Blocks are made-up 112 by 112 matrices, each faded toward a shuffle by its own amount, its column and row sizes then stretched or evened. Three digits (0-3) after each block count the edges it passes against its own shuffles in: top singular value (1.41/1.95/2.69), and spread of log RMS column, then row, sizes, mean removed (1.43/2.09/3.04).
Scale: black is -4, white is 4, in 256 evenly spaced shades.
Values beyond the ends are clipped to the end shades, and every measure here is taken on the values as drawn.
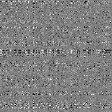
2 2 3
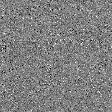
0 1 1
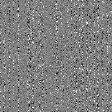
0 3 0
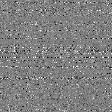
2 0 3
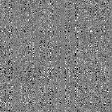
0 3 2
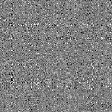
2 2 2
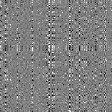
3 3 1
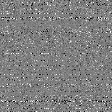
0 1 3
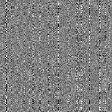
3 3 1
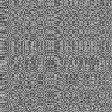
3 0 0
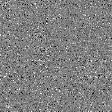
0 1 2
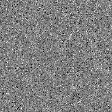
0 2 0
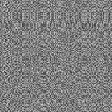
3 2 0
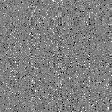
2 1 0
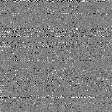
2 1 3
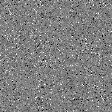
0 1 1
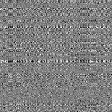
3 0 3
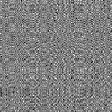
3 2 1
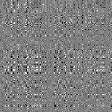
3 3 3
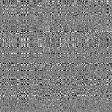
3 2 3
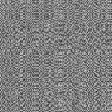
3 2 1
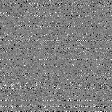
2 0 3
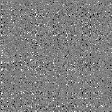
2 2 2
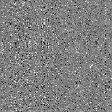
2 2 0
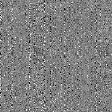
2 3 0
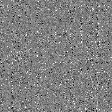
0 2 1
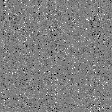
1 2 1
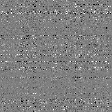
0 2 3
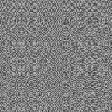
3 1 1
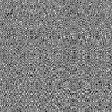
3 0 2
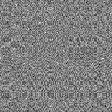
3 0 0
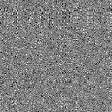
2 1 1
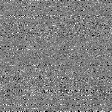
2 0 3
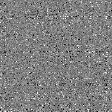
1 1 2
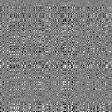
3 3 3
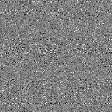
2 0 2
